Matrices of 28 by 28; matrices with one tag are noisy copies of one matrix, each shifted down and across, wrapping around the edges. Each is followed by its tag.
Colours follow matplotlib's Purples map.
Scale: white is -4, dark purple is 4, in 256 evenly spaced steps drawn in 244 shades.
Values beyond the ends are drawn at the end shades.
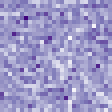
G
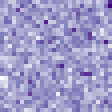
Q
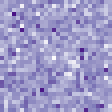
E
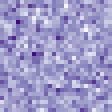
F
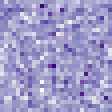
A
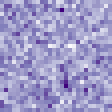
Q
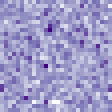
Q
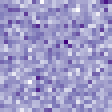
E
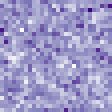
G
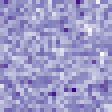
G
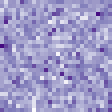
F
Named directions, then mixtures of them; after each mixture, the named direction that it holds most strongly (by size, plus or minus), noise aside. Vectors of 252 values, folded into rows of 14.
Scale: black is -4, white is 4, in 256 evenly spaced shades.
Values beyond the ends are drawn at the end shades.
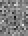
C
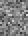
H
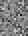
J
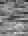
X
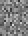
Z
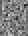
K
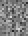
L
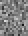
K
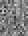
C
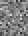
H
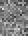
J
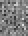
C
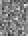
K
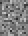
K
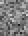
H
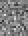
C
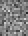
Z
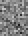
J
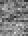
X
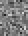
H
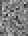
K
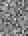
J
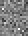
J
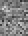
H
